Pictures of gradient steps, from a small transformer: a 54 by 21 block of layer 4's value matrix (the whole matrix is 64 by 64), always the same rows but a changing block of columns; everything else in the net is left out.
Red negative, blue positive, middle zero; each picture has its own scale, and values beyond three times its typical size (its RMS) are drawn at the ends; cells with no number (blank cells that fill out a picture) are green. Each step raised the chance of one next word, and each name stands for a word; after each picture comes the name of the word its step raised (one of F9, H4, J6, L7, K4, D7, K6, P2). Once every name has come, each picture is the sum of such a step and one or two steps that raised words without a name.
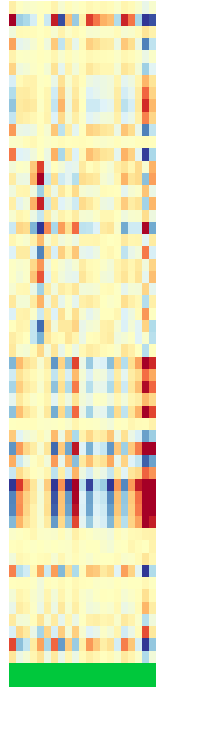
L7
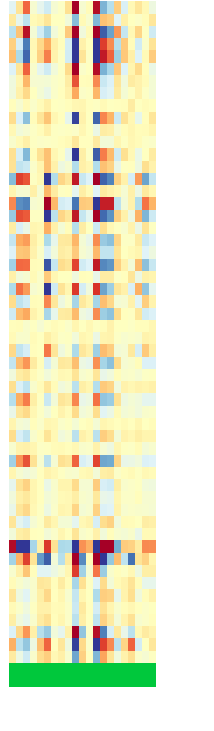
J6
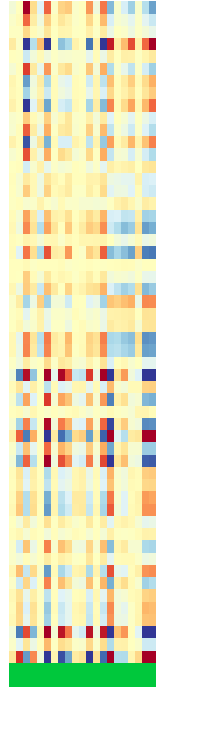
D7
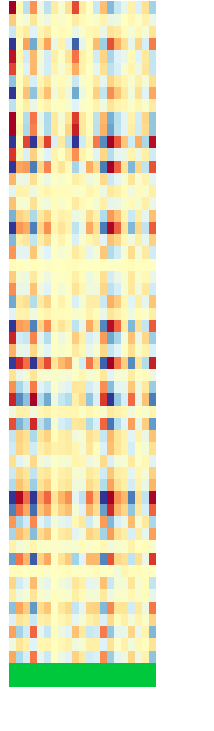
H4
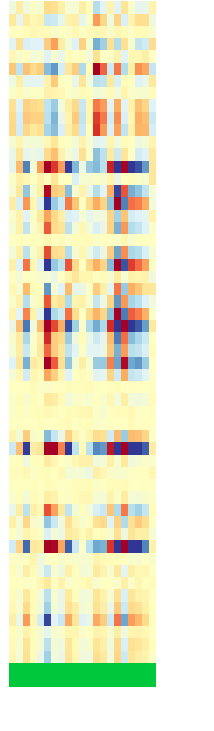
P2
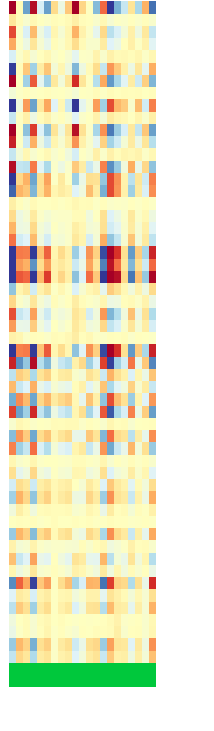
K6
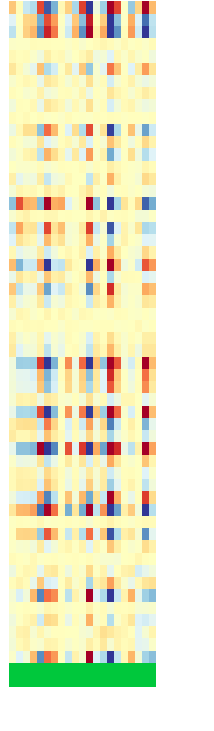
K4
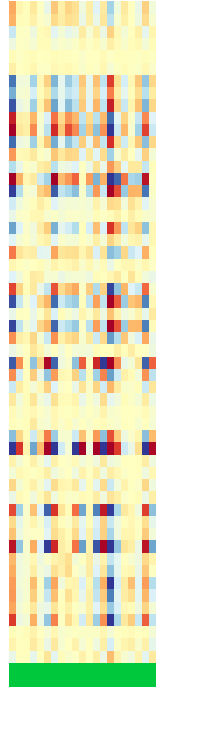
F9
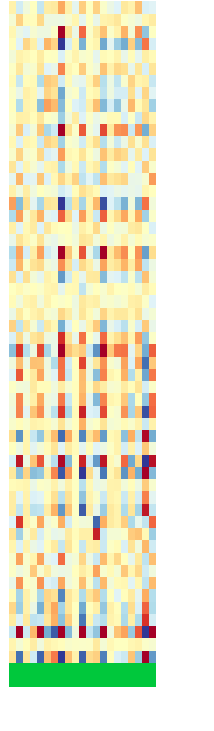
D7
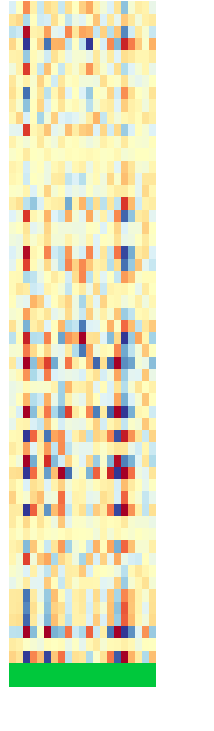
D7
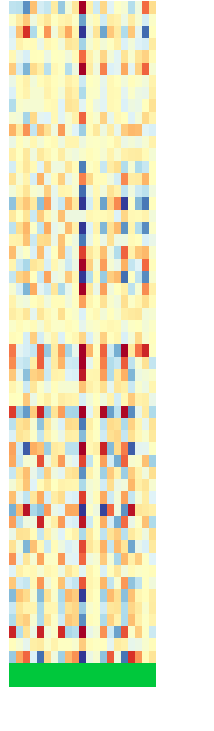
K4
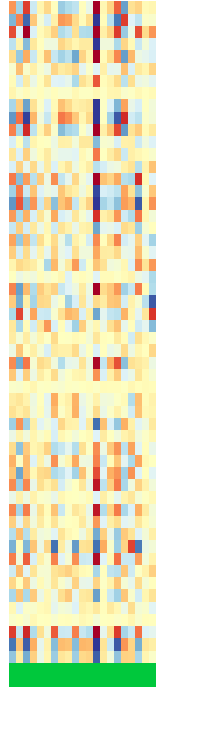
J6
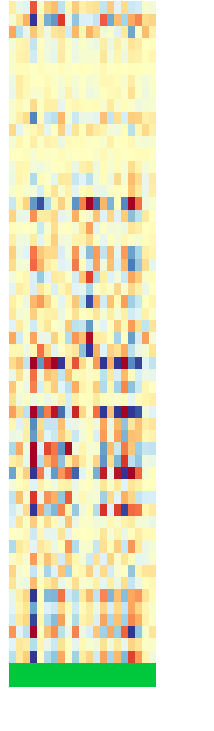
K4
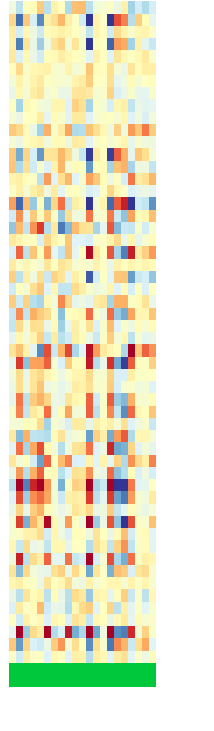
L7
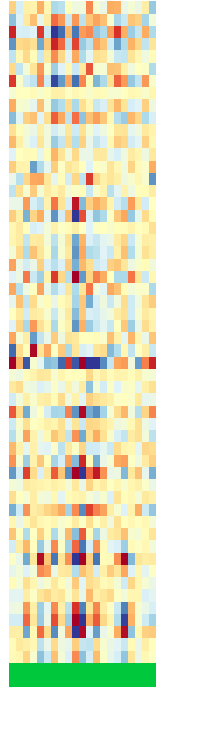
J6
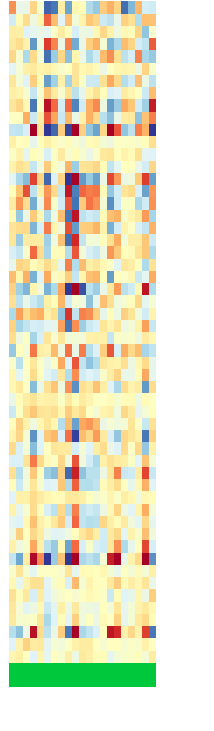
F9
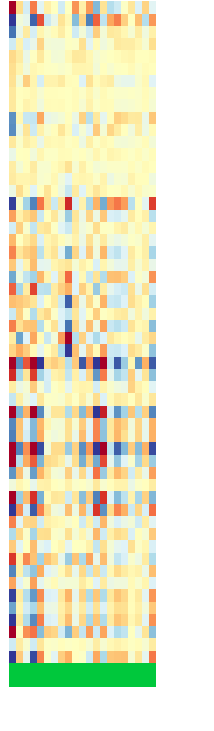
K4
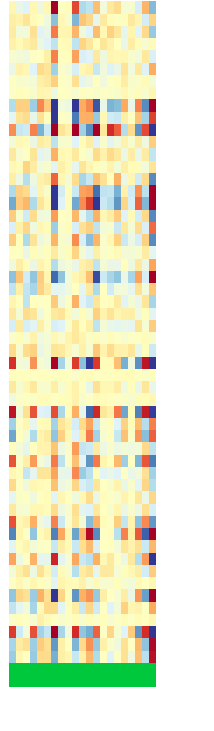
K6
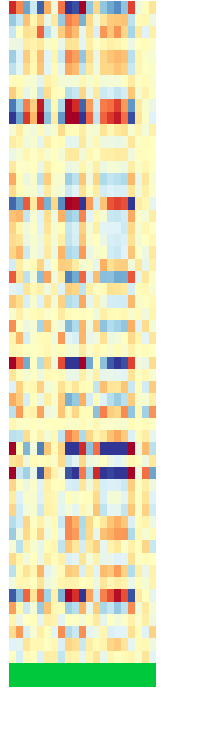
P2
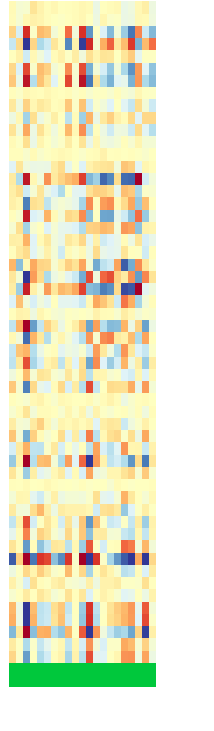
J6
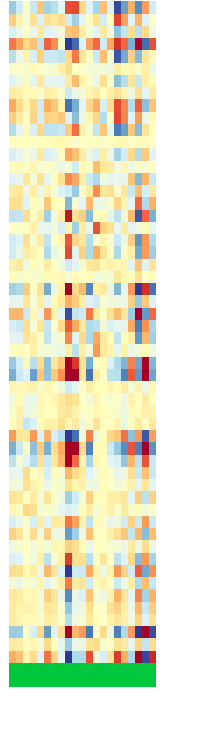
D7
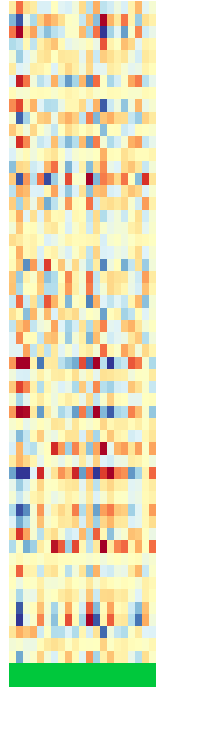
P2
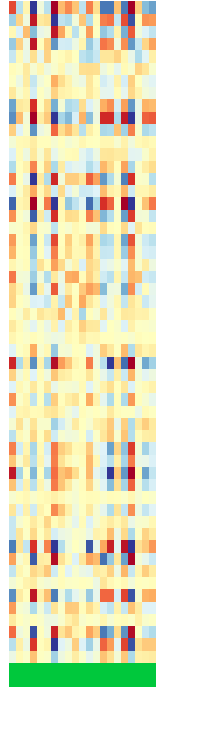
J6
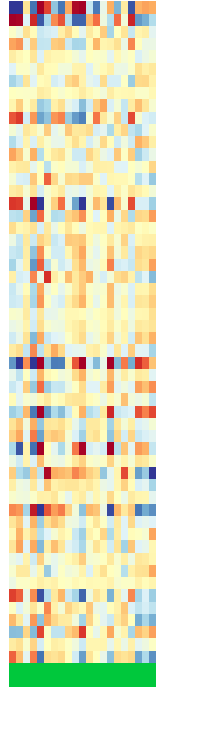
K4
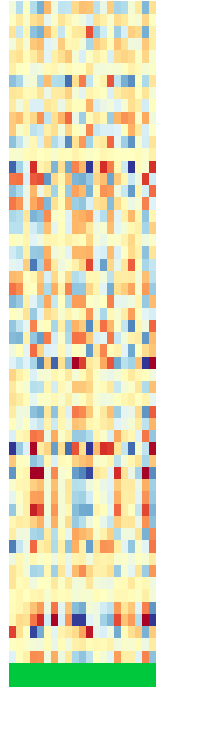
P2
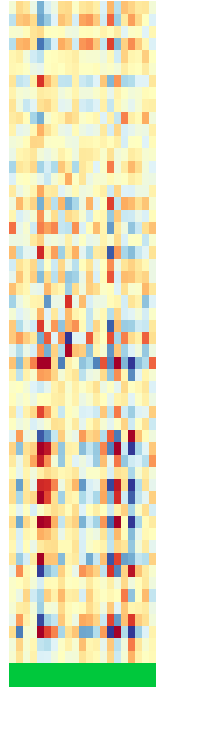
L7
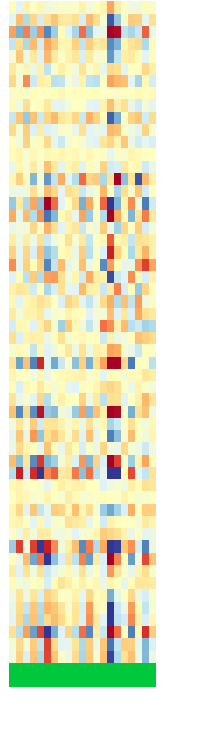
J6
